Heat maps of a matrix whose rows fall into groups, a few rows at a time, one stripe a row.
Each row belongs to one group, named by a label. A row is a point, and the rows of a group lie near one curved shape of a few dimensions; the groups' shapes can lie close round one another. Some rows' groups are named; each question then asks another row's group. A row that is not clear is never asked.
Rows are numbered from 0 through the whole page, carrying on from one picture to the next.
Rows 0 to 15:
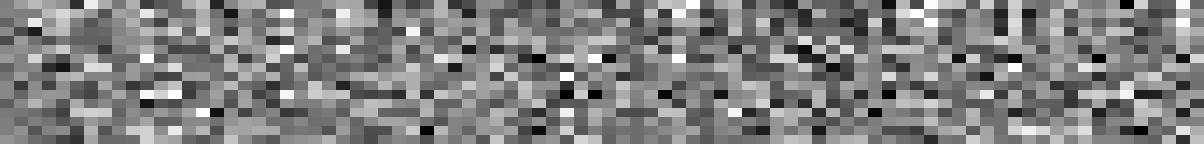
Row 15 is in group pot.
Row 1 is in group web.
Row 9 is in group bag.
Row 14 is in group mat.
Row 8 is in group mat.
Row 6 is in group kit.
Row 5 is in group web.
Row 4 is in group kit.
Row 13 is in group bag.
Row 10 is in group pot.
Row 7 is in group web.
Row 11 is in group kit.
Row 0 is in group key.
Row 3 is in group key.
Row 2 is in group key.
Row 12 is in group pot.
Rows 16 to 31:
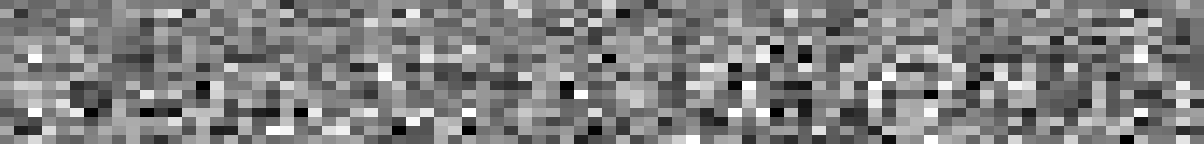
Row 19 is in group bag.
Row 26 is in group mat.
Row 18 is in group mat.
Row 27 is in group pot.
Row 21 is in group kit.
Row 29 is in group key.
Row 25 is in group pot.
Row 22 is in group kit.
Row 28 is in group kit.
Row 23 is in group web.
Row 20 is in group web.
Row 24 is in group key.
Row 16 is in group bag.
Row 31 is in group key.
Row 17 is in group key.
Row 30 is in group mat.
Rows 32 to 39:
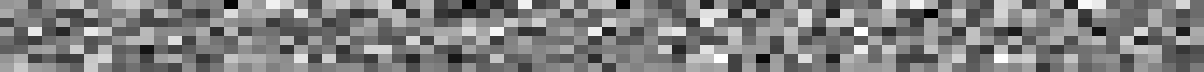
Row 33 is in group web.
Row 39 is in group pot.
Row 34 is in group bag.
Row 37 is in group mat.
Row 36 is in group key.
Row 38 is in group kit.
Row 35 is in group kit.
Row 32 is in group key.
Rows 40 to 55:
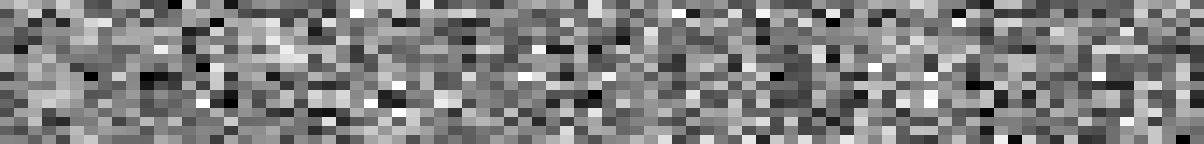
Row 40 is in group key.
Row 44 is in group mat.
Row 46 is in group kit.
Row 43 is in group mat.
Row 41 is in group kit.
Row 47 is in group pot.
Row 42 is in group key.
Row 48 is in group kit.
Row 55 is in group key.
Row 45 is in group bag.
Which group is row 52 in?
mat
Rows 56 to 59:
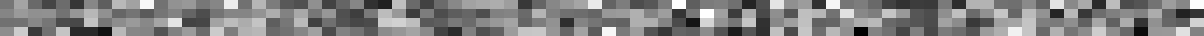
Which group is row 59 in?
kit
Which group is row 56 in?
kit
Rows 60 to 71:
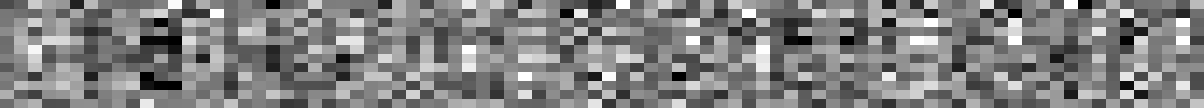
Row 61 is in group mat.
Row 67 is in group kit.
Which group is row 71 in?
kit
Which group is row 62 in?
key
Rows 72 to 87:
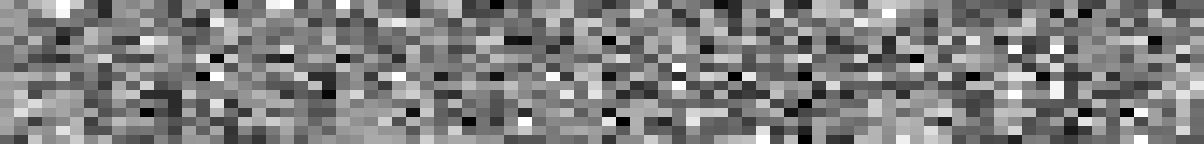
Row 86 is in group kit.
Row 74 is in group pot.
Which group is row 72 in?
web
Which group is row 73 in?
web
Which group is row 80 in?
pot
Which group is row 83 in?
kit
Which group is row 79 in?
web
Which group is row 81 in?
kit
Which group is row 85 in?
key
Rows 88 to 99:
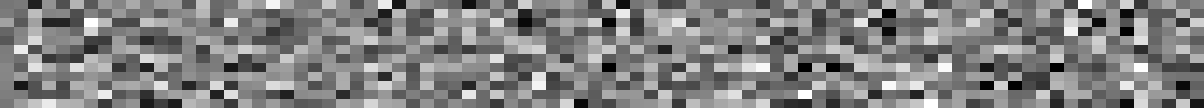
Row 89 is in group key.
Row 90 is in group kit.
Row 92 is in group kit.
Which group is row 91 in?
key
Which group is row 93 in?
kit
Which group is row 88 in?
key
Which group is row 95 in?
kit
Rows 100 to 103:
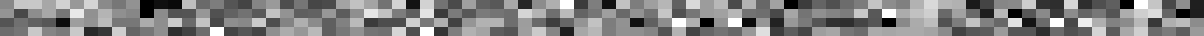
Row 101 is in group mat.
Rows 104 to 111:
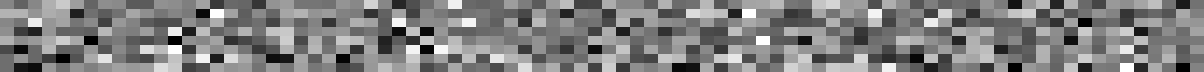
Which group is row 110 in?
web
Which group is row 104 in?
web
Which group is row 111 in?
key
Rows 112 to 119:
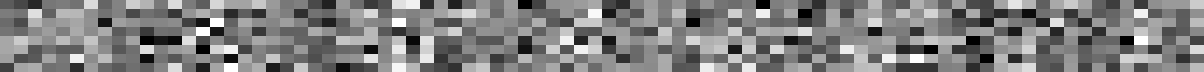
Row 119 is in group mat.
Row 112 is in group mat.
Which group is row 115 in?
web
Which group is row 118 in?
mat
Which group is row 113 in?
kit
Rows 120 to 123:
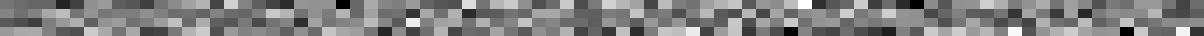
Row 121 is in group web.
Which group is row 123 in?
key
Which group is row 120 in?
web
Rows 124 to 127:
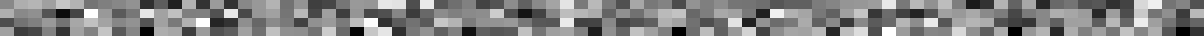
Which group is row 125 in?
kit
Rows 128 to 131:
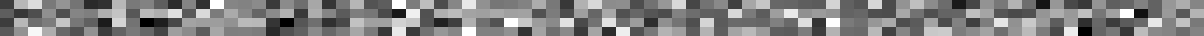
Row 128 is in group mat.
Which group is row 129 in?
pot
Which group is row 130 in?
bag
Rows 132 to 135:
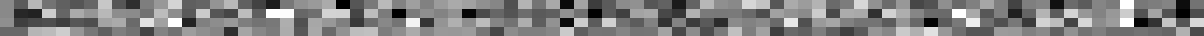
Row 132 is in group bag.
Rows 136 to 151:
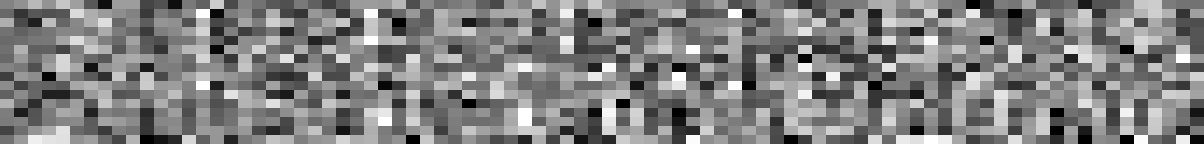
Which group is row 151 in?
pot
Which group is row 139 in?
web
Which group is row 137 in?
pot
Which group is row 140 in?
mat
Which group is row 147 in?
key
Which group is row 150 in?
bag
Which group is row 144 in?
kit
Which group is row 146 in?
web
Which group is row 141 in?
key
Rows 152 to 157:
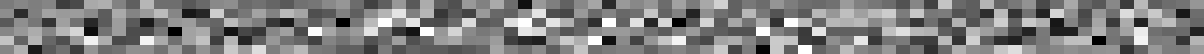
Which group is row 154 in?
bag
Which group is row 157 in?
kit
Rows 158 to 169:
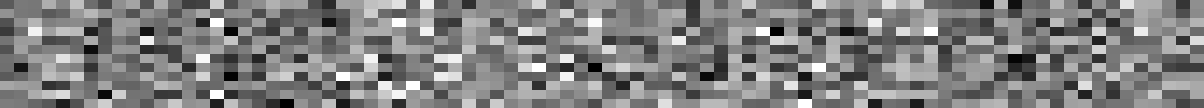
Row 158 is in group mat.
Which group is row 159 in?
pot
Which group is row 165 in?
bag
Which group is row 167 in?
bag
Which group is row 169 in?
web
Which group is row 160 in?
mat
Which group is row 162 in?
kit
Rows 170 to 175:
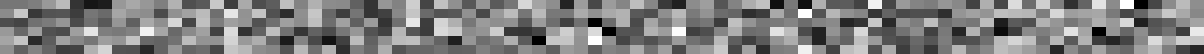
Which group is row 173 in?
kit
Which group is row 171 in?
kit
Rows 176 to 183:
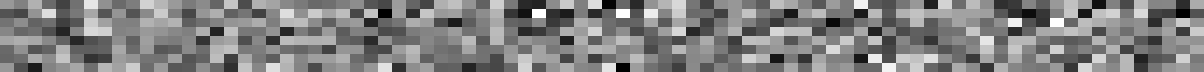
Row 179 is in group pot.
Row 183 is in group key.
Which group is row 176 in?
kit
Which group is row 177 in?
bag
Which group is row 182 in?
pot
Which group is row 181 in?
kit
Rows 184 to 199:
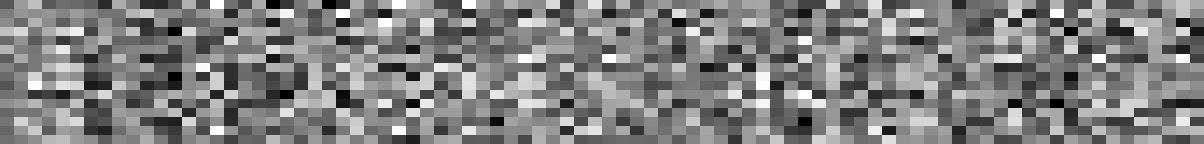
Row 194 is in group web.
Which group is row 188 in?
web
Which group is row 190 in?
kit
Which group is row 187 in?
key
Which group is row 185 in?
web
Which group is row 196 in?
key
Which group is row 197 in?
key
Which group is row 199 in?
web
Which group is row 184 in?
mat
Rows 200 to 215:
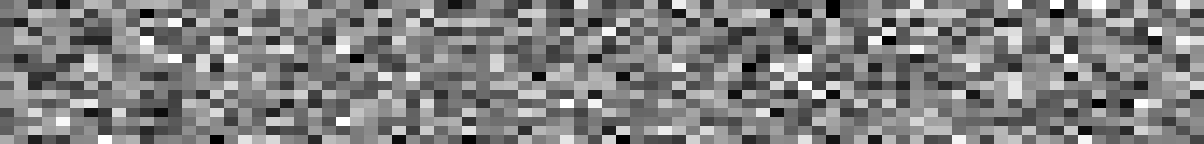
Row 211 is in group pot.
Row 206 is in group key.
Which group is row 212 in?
kit
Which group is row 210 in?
kit
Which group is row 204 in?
mat
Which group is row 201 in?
kit
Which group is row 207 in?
pot
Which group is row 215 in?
key
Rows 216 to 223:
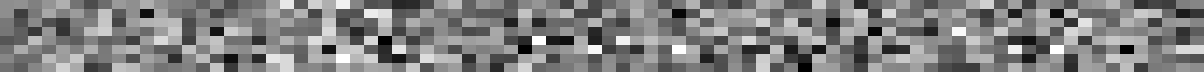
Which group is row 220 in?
bag
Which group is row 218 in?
bag
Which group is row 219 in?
key
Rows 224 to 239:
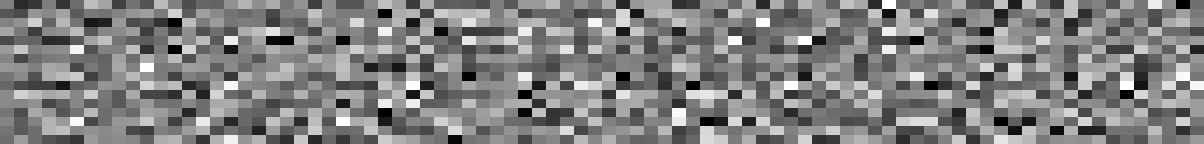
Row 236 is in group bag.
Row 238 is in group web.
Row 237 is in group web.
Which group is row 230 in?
pot
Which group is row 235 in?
bag
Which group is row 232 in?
key
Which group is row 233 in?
pot
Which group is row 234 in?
pot
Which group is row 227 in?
key
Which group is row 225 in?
key
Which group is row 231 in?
mat
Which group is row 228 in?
web
